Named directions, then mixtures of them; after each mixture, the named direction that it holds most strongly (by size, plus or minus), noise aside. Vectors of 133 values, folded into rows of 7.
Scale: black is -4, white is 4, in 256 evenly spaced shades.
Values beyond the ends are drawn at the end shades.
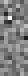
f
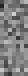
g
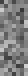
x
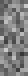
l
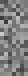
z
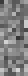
g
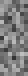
l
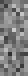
l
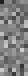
z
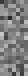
x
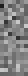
g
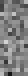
g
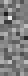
f
